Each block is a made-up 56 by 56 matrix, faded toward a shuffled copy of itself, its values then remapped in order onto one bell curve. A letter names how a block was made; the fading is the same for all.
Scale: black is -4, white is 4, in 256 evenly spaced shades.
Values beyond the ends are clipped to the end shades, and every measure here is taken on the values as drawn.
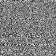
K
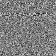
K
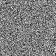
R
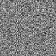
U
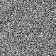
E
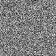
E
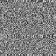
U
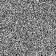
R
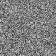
E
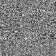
K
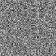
U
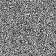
R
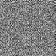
U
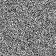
R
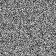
R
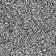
R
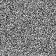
R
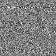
K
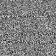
K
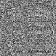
U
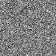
E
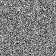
R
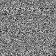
K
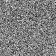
R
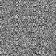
U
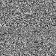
K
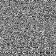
K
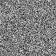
R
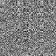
U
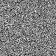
R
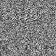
E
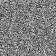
R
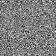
K
